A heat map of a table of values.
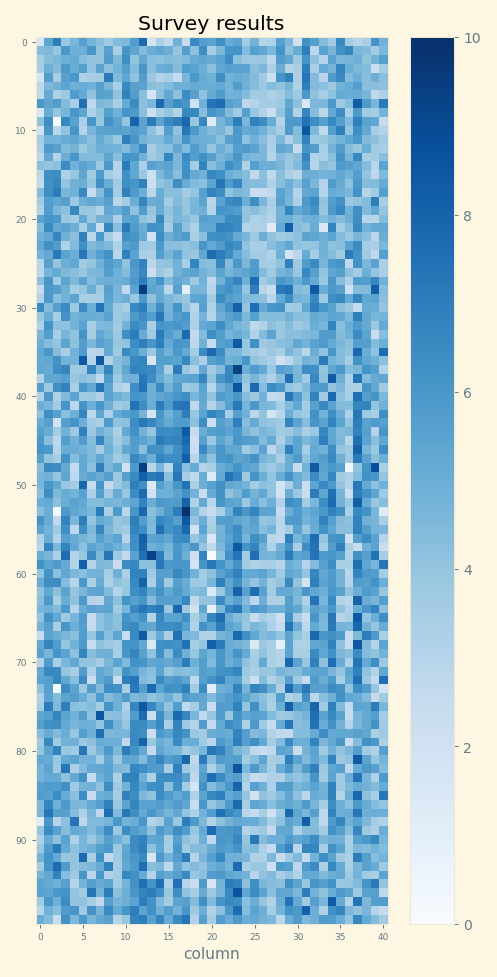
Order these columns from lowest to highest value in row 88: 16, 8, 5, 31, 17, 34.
5, 16, 8, 34, 17, 31
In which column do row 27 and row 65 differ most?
25
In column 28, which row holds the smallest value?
68
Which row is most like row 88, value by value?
10
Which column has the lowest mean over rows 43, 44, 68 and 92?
28
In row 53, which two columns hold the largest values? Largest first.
17, 12
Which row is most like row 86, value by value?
84
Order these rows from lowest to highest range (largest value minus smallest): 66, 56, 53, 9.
66, 56, 9, 53
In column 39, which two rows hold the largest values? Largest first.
48, 28
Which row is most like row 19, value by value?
29
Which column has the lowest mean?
27
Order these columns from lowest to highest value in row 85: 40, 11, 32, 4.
4, 32, 11, 40
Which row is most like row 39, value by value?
30
